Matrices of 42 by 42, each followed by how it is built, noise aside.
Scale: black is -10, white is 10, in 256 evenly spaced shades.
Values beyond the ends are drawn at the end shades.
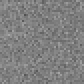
repeating rows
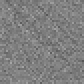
Toeplitz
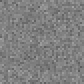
repeating rows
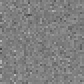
uneven columns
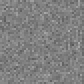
repeating rows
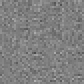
low rank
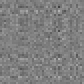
low rank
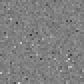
sparse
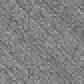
Toeplitz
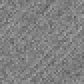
Hankel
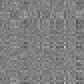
low rank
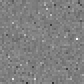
sparse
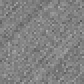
Hankel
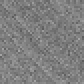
Toeplitz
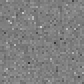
sparse
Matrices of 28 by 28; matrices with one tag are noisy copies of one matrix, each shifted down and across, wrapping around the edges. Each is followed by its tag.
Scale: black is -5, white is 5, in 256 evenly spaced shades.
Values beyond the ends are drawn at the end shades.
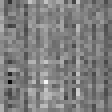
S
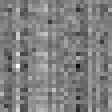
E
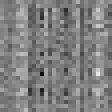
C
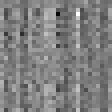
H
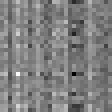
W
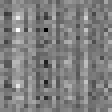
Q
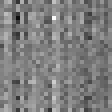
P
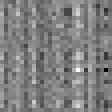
Q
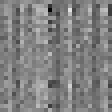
H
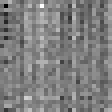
S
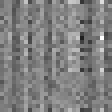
H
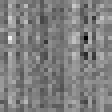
P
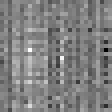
S
